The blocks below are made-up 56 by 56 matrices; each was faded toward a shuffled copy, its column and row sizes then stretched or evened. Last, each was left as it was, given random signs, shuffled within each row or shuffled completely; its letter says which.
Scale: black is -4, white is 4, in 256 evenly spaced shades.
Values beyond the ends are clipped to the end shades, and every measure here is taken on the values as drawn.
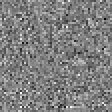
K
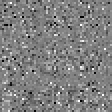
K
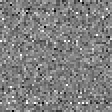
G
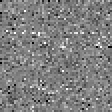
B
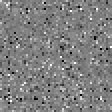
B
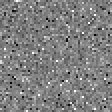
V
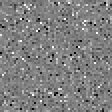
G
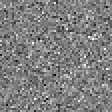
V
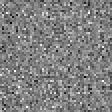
B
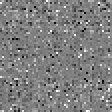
B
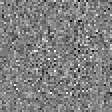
K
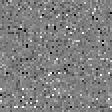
G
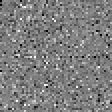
B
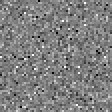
V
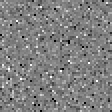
V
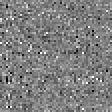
K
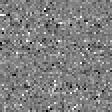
G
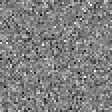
V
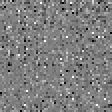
B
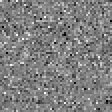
G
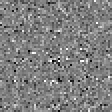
B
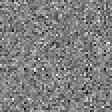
K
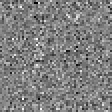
K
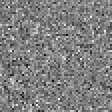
B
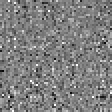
K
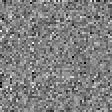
B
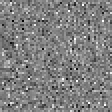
K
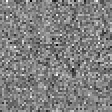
B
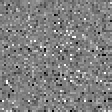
K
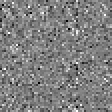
K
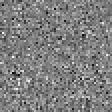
B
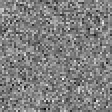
G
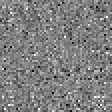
G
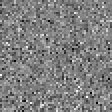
G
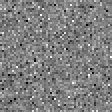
V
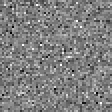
G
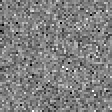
V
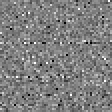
G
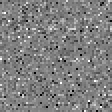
G
